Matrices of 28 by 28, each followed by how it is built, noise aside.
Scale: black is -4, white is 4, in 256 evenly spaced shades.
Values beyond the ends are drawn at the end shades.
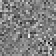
block diagonal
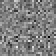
low rank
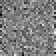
uneven columns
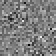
block diagonal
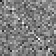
diagonal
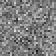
noise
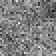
smooth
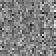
uneven columns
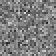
noise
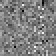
uneven columns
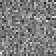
noise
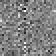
uneven columns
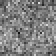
smooth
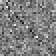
diagonal
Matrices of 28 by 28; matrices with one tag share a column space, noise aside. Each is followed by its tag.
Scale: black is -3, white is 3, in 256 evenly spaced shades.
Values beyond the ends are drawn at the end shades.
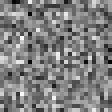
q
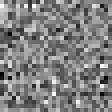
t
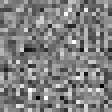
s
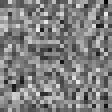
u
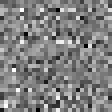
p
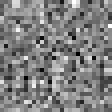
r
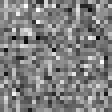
t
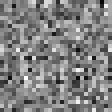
r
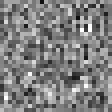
u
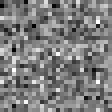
r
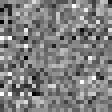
t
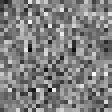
s
